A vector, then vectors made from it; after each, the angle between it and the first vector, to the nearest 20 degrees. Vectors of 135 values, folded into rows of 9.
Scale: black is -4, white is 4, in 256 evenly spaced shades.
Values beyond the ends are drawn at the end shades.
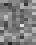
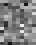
20 degrees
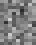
60 degrees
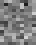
40 degrees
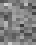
160 degrees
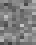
20 degrees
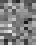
100 degrees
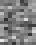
80 degrees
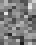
80 degrees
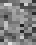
160 degrees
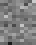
40 degrees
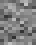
140 degrees
